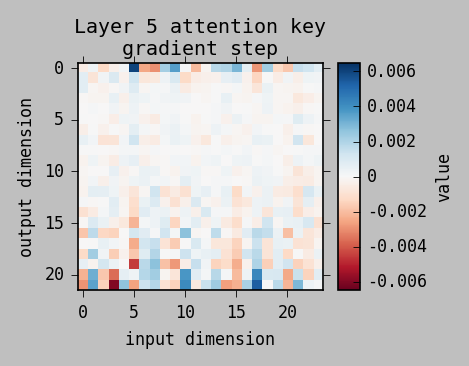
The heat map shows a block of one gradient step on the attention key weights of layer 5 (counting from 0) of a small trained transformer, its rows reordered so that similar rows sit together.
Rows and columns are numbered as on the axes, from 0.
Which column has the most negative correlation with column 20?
13
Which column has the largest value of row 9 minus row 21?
3
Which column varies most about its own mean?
5
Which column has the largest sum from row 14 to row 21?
17
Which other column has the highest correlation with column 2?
20
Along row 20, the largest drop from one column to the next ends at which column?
2
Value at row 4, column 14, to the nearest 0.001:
0
